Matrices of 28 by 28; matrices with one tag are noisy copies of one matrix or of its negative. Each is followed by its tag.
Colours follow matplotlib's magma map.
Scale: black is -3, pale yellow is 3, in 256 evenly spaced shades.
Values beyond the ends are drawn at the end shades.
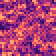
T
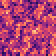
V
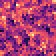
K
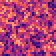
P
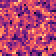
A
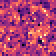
A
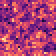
P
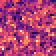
K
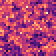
P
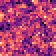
T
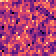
A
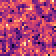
T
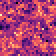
T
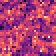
T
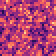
A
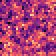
P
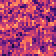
T
